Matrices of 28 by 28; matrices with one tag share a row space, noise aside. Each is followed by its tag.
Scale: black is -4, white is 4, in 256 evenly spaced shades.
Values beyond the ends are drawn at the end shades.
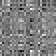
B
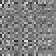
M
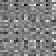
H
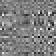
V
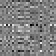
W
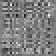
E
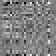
E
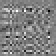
E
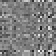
V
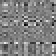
H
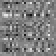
E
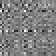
M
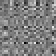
H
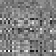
W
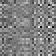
V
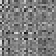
M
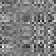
V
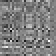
E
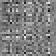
E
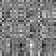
B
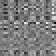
H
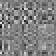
M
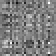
E
